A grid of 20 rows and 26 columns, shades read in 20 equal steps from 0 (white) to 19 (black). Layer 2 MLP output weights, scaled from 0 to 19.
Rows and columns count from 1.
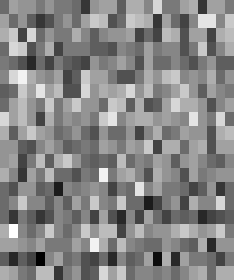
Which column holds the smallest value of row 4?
2
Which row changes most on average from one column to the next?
19
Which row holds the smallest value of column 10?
7
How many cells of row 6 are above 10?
5
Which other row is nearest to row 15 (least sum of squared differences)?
18
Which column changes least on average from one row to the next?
8
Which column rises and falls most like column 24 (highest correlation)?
16
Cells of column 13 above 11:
6
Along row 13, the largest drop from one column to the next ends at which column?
12
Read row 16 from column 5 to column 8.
15 13 9 10
